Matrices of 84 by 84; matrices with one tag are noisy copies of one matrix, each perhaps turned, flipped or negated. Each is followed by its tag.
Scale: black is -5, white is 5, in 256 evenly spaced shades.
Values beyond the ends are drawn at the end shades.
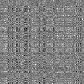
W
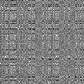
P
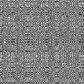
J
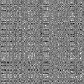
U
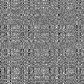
P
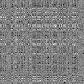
W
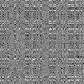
P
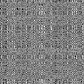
J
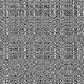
P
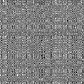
J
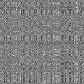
U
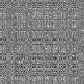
W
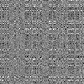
P
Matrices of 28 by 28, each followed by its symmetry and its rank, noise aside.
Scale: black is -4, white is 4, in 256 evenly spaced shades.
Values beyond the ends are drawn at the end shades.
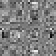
antisymmetric, rank four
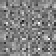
no symmetry, rank four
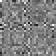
no symmetry, rank five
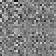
no symmetry, rank five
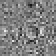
antisymmetric, rank four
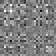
symmetric, rank three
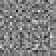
antisymmetric, rank four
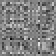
no symmetry, rank three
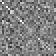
symmetric, rank four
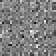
no symmetry, rank five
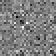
symmetric, rank five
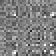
symmetric, rank four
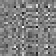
no symmetry, rank three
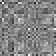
symmetric, rank three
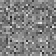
no symmetry, rank five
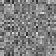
no symmetry, rank three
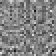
no symmetry, rank five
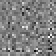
no symmetry, rank five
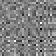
no symmetry, rank three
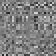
no symmetry, rank four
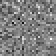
no symmetry, rank five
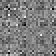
symmetric, rank three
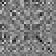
symmetric, rank three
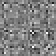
symmetric, rank three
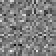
no symmetry, rank four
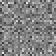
no symmetry, rank five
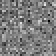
no symmetry, rank five
